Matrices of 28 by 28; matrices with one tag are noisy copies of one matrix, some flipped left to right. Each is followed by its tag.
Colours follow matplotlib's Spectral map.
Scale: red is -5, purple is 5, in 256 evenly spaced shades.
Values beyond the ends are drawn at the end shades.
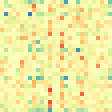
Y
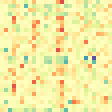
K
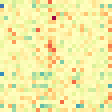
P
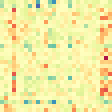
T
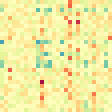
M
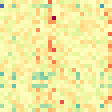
P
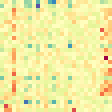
T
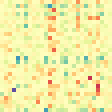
K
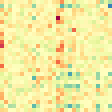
P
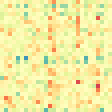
K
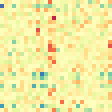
P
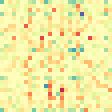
Y
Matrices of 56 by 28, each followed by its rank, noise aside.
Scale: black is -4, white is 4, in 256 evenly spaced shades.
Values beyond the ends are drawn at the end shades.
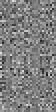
six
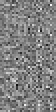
seven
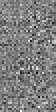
seven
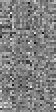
eight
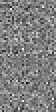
eight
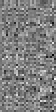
five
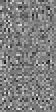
five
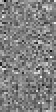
seven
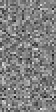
seven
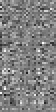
five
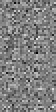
eight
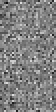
seven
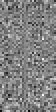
seven
